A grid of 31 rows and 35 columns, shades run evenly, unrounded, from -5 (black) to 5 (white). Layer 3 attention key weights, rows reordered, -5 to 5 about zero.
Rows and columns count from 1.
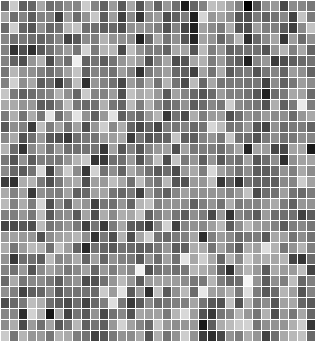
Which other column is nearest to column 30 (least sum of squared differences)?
29
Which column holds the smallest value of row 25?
26
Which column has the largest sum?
34
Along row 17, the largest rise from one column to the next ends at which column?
3
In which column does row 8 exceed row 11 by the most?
19
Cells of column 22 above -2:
27
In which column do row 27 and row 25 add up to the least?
17
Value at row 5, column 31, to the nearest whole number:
1
